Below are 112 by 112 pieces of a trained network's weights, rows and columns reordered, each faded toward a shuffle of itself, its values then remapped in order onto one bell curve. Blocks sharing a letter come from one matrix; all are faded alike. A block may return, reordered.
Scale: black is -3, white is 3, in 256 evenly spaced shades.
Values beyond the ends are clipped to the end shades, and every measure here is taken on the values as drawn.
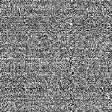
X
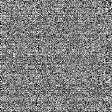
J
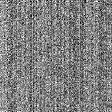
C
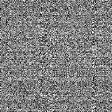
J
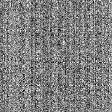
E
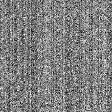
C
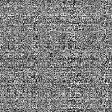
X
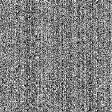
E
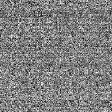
J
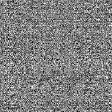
J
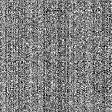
C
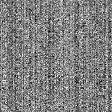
C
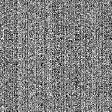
C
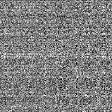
X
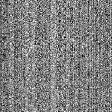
C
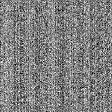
C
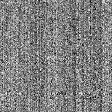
E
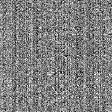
E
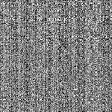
E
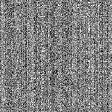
E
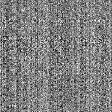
C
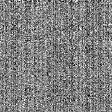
C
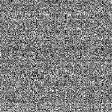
J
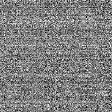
X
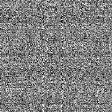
J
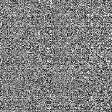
J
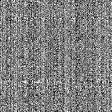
E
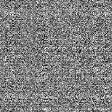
J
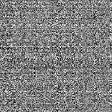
X
